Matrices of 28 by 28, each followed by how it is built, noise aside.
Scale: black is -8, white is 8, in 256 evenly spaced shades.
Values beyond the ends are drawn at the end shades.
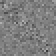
banded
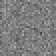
repeating rows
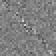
banded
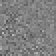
lower triangular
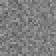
repeating rows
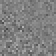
lower triangular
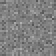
repeating rows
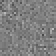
block diagonal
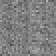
blocks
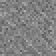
Toeplitz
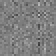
low rank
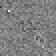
banded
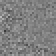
lower triangular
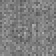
blocks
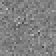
block diagonal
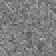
Toeplitz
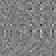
low rank
